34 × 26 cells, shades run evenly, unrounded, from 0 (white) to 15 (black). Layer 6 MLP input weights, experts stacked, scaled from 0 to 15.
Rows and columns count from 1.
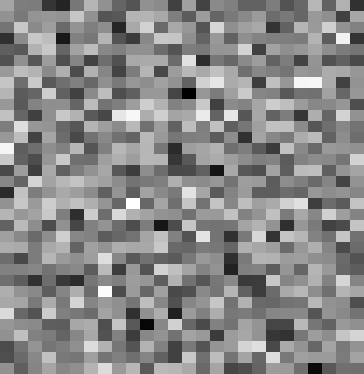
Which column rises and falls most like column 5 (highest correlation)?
15
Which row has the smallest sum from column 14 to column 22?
19
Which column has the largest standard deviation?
10
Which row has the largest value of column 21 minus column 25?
31
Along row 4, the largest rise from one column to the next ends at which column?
26
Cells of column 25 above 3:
31
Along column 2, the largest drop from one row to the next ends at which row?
12
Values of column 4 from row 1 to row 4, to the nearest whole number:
12 6 6 4
